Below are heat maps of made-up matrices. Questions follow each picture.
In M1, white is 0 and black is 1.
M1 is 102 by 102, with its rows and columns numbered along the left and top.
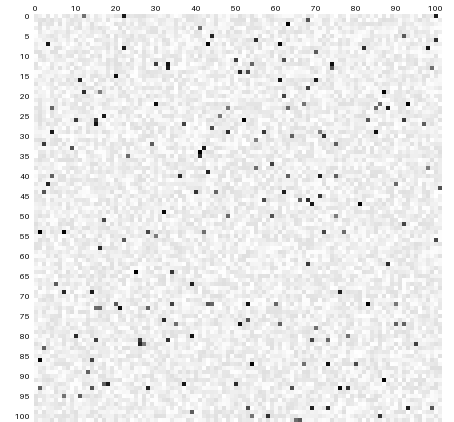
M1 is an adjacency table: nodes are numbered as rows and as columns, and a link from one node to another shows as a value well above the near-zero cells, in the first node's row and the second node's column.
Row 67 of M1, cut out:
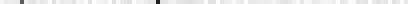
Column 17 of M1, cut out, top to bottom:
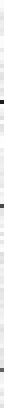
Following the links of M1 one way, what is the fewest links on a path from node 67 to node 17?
3
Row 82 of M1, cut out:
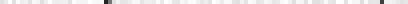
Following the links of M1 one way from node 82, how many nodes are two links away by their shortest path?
9
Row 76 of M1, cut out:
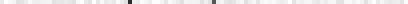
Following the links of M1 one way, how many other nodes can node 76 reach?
11
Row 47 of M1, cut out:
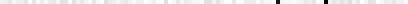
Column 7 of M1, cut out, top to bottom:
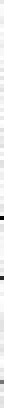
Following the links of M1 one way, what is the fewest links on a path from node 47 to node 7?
2
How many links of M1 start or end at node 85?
2
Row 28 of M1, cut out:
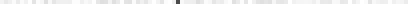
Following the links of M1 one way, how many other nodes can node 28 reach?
12
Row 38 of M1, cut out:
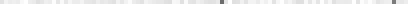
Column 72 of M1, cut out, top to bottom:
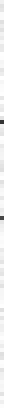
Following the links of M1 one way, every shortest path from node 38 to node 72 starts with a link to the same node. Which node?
node 55
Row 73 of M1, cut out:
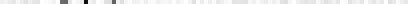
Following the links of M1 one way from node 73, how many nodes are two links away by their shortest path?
5
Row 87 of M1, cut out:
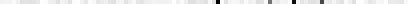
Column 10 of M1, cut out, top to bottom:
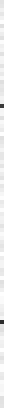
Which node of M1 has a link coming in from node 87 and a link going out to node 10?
node 80
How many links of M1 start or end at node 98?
7
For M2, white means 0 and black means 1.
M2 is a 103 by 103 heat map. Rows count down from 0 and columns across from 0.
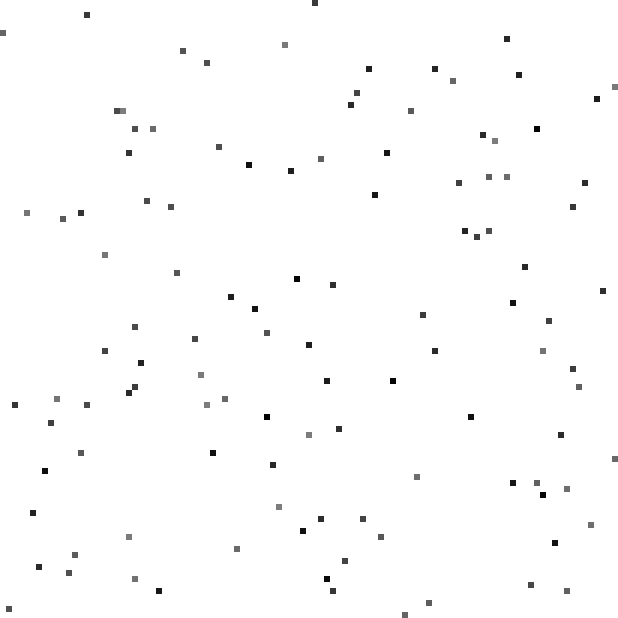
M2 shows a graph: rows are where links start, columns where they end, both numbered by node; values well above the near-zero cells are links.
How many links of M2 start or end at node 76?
2
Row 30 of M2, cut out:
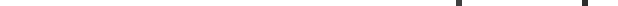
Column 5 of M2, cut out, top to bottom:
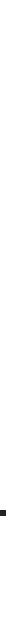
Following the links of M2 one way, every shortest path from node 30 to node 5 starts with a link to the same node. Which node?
node 97
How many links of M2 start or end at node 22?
5
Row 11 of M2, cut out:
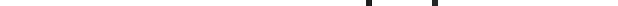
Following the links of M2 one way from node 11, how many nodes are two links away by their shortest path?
3
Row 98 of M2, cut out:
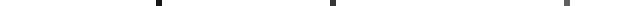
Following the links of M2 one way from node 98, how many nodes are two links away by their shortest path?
3
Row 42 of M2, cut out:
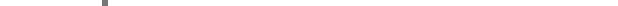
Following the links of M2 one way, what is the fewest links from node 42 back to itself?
5
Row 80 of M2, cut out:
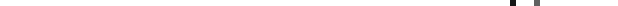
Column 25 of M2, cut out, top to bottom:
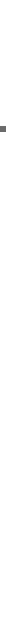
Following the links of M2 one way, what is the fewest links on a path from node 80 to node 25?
3
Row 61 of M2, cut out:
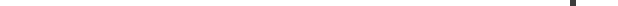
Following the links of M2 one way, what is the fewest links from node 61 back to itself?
3
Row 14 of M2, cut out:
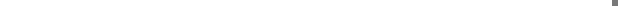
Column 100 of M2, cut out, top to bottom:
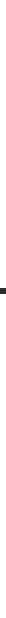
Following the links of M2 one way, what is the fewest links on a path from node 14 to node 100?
6
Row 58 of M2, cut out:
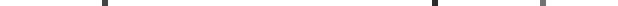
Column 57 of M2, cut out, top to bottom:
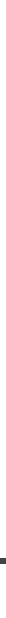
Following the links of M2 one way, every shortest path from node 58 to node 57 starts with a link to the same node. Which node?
node 72
